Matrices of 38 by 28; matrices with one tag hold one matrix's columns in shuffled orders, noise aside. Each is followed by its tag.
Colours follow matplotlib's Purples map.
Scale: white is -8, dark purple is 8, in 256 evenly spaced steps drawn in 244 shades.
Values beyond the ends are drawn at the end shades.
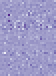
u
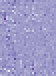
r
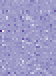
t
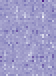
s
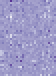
s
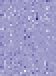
r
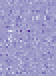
t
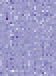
r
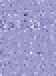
u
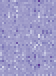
s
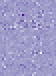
u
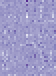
s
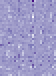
s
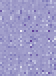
t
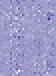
r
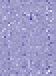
r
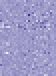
u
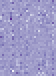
r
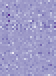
u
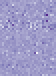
u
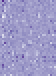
s
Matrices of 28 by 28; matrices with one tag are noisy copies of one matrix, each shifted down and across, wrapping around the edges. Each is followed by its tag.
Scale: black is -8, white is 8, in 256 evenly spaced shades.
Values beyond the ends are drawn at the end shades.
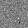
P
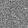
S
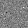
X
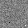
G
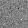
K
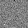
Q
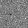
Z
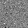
P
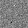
K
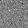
S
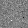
G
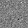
K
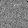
Z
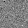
Q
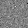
G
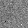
G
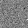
K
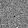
K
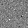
G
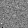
P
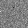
Z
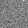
S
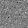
X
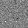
G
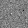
G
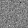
X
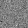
Z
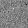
Z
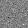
S
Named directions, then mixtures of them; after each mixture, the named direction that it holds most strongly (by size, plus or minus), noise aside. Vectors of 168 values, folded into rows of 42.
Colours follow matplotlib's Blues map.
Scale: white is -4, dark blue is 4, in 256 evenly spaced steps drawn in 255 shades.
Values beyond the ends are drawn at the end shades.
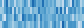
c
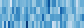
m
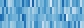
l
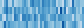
c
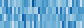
c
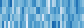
m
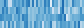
l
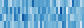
c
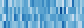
c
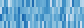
l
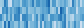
m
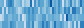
l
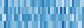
c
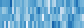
m
